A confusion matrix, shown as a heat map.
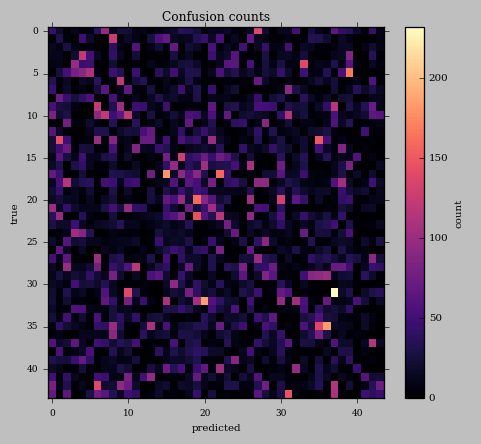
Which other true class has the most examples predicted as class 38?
18
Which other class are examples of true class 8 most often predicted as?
1
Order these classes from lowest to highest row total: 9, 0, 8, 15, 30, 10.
30, 8, 0, 15, 9, 10
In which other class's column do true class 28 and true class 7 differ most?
11
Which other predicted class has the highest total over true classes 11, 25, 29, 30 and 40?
28
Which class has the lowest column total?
40
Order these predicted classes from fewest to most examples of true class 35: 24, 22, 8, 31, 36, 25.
31, 24, 25, 22, 8, 36
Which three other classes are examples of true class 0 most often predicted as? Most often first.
27, 7, 37
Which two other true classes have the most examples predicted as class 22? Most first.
17, 40
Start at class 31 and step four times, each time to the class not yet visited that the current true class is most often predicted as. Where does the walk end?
9
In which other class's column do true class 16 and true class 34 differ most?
26
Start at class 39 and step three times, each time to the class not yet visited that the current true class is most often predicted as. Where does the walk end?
4
